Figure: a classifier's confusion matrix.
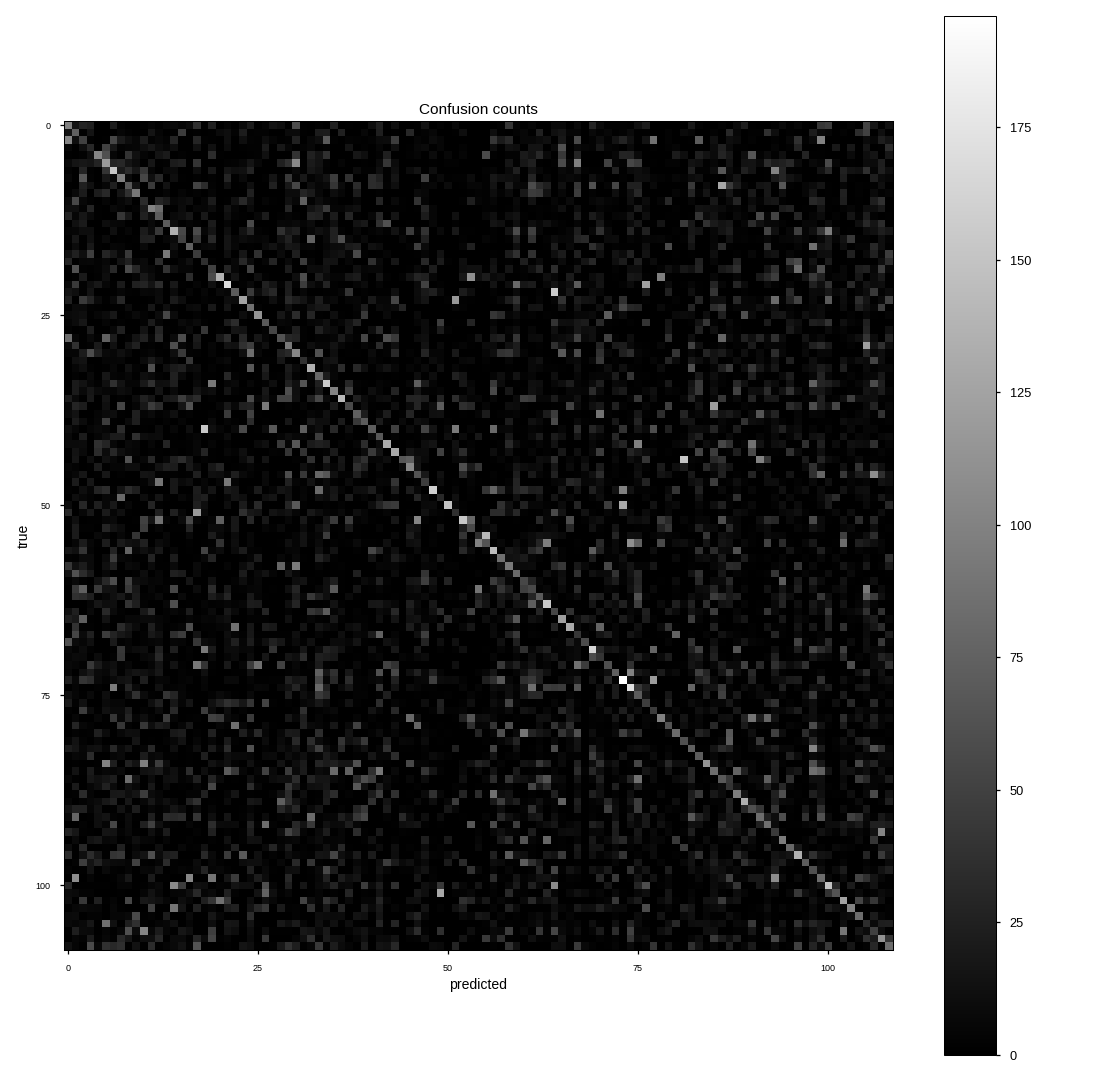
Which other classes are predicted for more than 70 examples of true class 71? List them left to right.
17, 25, 67
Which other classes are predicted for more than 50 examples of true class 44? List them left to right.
8, 45, 81, 91
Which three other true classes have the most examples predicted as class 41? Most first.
85, 67, 72
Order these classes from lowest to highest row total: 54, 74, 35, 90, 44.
54, 90, 35, 44, 74
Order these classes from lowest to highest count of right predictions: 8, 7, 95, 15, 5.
15, 8, 95, 7, 5
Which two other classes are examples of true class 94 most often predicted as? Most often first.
63, 60
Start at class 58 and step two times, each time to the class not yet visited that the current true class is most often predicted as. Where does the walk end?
24
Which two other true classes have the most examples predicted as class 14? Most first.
100, 103
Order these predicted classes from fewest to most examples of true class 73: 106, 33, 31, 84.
106, 31, 84, 33
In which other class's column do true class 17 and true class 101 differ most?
49
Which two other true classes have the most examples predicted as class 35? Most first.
85, 61
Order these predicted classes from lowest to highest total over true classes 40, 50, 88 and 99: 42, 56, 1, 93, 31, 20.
20, 42, 31, 1, 93, 56
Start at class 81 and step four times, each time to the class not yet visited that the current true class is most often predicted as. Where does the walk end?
69
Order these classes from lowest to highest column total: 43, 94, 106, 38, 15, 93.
15, 94, 38, 43, 106, 93
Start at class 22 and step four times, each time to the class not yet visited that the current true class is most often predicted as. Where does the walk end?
96
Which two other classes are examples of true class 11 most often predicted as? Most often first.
12, 34
